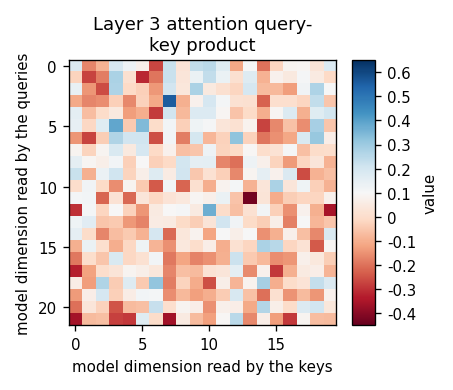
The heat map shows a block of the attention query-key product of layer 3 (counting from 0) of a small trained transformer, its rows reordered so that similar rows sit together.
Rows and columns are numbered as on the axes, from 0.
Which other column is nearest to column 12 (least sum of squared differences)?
17
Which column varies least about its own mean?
11
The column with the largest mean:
3
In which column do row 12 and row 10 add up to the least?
19
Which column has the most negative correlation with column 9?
6
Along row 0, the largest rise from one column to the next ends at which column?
7
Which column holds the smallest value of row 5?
14
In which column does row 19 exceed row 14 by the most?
2
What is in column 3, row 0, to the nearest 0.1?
0.2
